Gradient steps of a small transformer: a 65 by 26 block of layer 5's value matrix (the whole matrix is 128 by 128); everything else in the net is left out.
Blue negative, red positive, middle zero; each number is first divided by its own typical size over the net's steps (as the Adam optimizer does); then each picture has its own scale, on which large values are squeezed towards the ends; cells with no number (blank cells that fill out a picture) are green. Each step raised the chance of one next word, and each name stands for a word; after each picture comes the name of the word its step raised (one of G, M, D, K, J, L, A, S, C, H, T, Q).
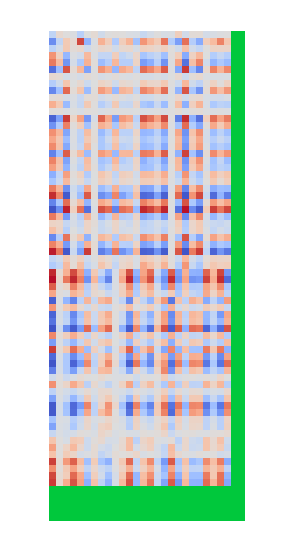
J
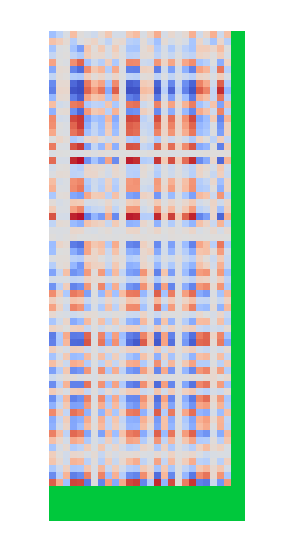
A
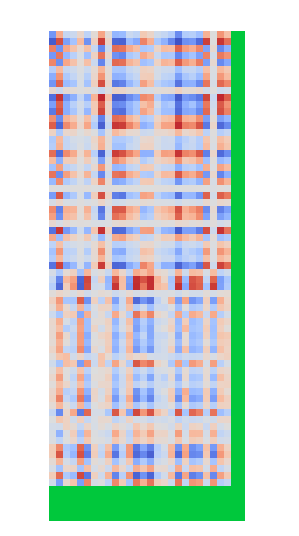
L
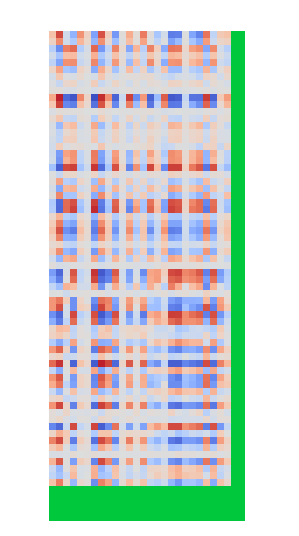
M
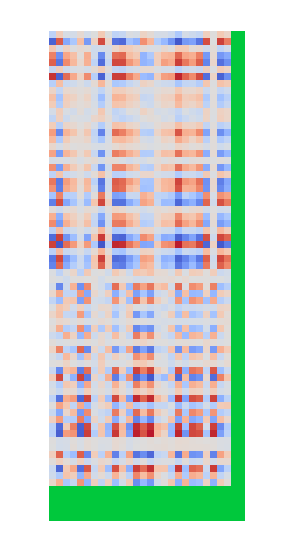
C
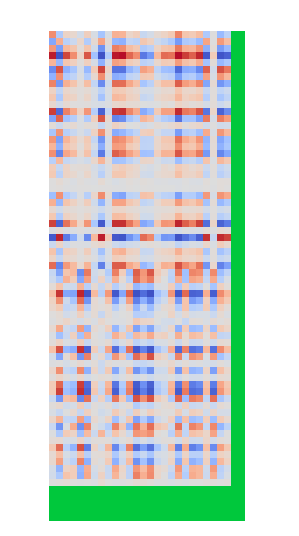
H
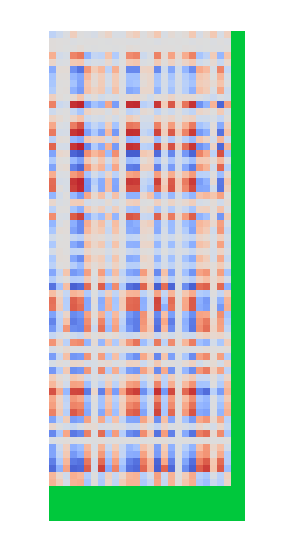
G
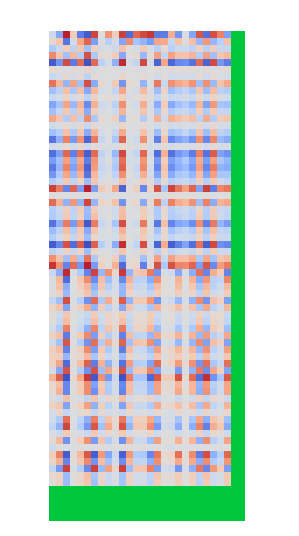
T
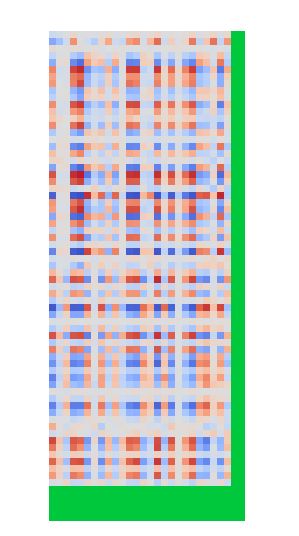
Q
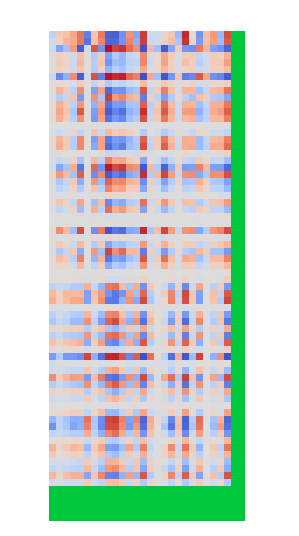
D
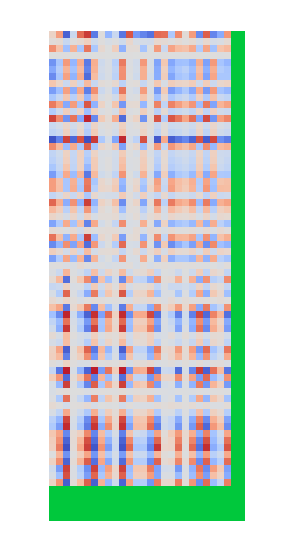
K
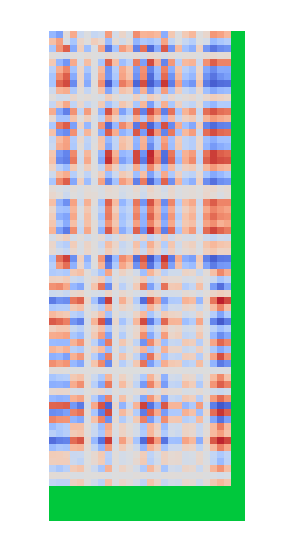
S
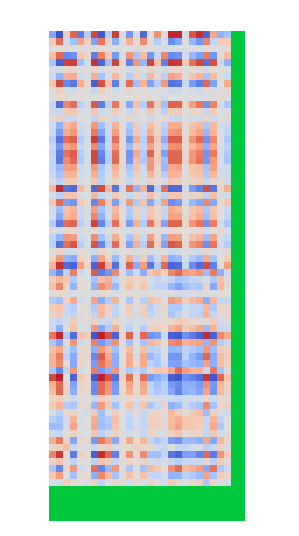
T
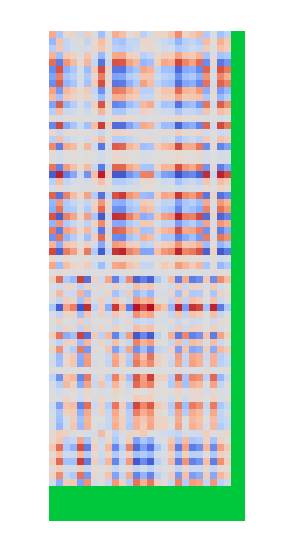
Q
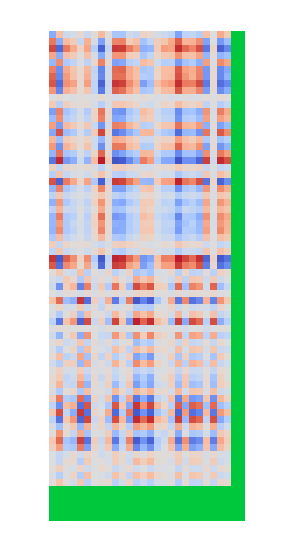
S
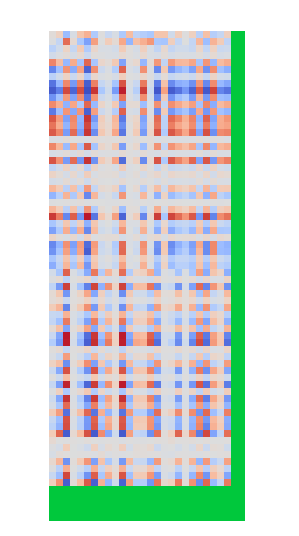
A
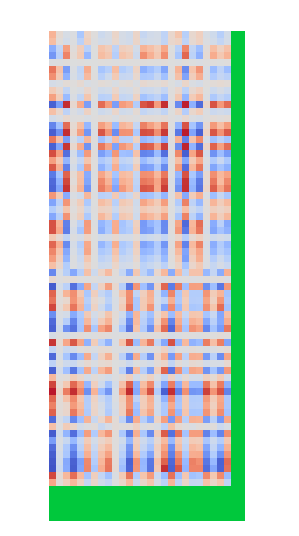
G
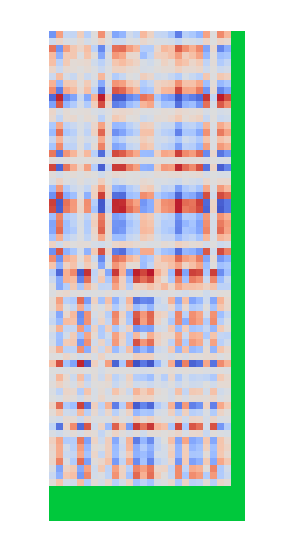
M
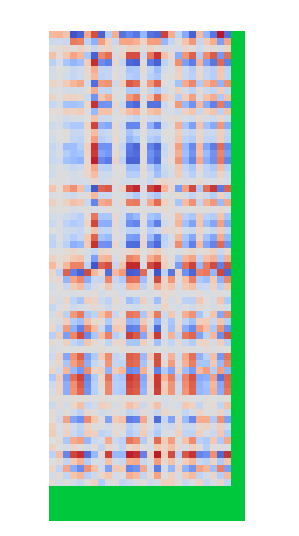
T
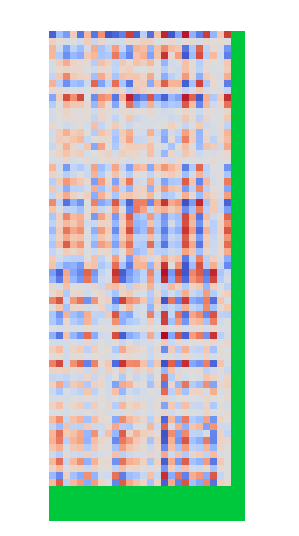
M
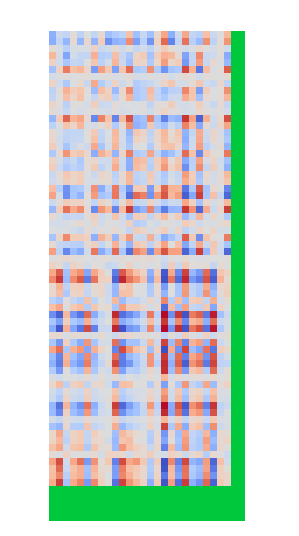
J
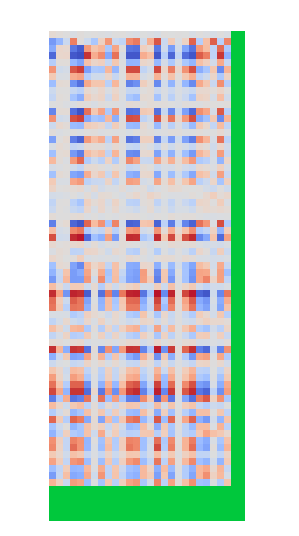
H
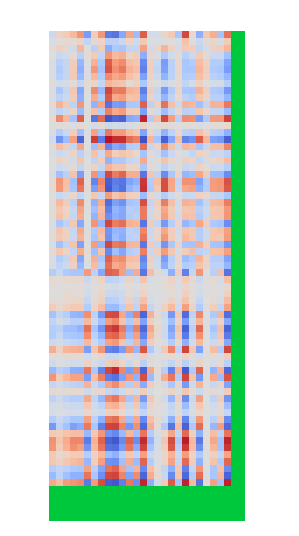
K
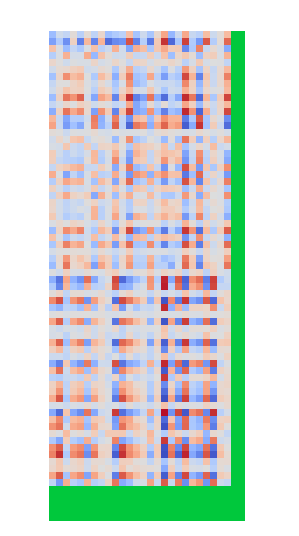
L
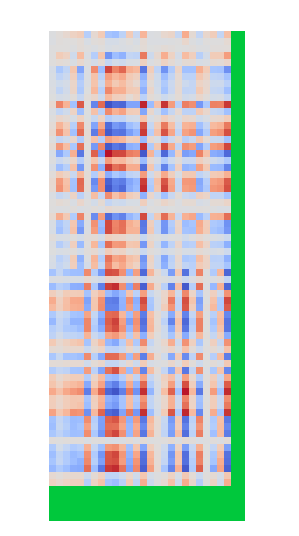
G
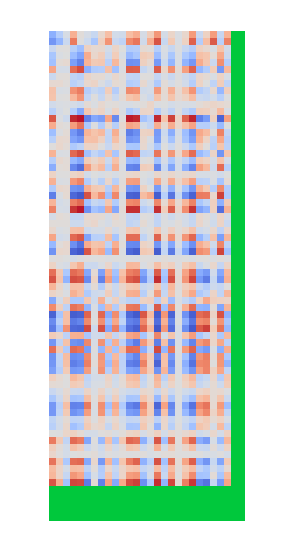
J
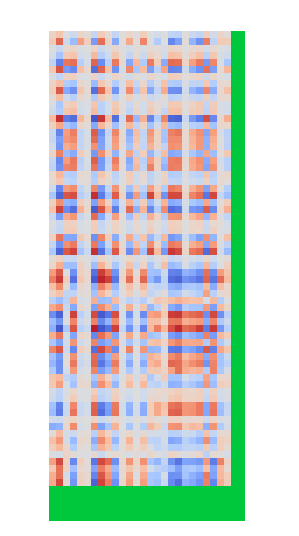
J
